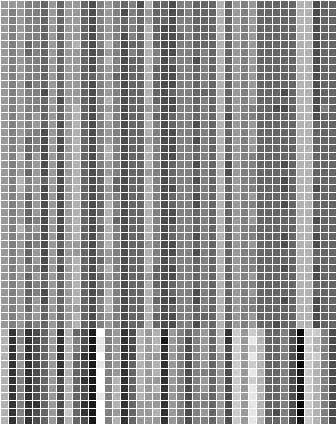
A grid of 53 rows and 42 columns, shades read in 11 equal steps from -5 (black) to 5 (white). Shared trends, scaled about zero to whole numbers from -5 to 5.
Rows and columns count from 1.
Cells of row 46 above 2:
4
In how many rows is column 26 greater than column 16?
50
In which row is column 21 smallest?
43
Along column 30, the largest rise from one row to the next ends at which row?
42
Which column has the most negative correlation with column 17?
26
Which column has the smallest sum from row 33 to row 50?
12
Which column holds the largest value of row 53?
13
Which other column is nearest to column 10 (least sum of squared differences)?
14
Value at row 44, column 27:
-1
